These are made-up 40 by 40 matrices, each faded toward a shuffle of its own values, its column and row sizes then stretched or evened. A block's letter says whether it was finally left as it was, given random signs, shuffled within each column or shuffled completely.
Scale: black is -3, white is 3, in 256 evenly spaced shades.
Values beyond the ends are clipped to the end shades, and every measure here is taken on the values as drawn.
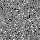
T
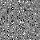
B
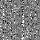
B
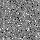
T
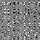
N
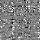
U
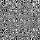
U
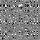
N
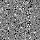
B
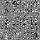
U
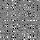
U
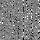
B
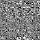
U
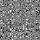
U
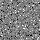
T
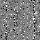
B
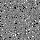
T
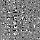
U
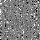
B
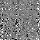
U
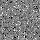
T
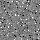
T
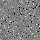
T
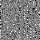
B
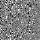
B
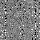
B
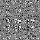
U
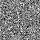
T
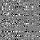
N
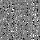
B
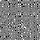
N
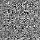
U
